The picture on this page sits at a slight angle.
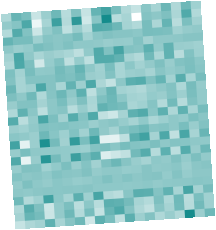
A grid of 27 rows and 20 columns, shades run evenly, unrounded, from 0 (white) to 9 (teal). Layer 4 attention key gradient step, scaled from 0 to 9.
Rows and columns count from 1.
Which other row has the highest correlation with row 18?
6
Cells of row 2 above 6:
5
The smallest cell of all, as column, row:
14, 2
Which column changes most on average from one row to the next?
4
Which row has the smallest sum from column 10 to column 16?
19
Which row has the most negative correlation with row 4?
27
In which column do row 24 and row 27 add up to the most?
18
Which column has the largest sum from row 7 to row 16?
8
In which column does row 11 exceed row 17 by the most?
11
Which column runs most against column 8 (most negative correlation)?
12
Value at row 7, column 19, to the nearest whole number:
5
